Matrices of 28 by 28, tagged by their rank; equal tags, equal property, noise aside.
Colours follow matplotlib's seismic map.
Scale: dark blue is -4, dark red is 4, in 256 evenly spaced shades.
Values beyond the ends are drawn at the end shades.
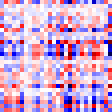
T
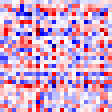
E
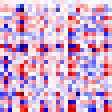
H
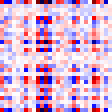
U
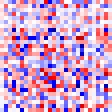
E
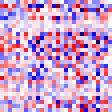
H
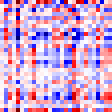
T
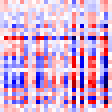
U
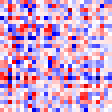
E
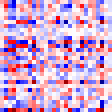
T
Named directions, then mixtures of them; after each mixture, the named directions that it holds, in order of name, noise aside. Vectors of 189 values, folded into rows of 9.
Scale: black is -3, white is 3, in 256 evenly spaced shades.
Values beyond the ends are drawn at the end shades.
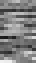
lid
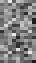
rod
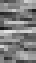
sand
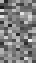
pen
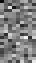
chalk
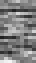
lid.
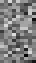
rod.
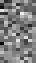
pen.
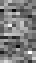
lid, pen, rod.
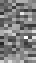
chalk, lid, pen.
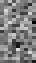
rod.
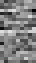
pen, sand.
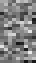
rod, sand.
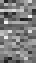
lid, pen, sand.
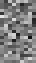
chalk, pen, rod.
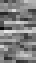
sand.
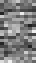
lid, pen.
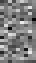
chalk, rod, sand.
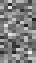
chalk, lid, rod.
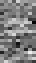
lid, rod, sand.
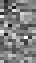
chalk, pen.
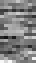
lid.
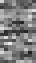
lid, pen, sand.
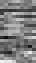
lid.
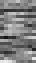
lid.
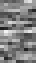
sand.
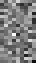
pen, rod.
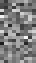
chalk, pen.
